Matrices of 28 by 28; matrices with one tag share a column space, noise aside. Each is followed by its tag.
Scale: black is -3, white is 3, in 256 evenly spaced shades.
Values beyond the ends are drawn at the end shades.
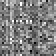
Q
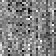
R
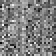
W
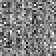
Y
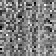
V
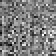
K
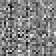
K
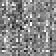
V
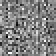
K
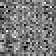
Y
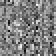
Q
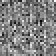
Q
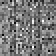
Q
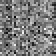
K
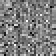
W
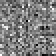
W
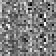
V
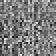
Q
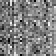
Q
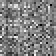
W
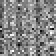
K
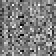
K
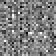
Y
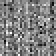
K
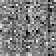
Y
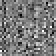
K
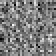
V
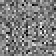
K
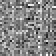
Y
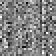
Y
